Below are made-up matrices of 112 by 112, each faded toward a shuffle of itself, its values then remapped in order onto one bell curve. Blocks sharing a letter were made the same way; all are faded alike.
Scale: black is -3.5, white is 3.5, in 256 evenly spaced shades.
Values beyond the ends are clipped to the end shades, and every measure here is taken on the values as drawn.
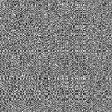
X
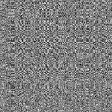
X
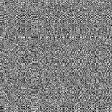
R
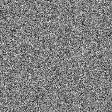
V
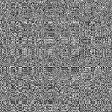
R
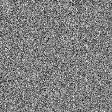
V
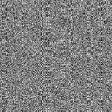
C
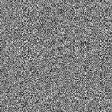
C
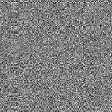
R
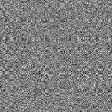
R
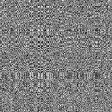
X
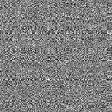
R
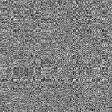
X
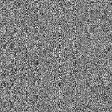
C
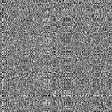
X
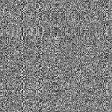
C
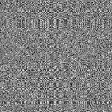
R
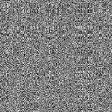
C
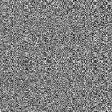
C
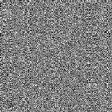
C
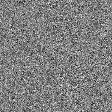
V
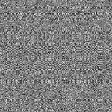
R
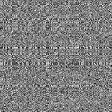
R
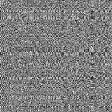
R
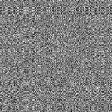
R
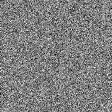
V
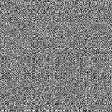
R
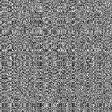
X
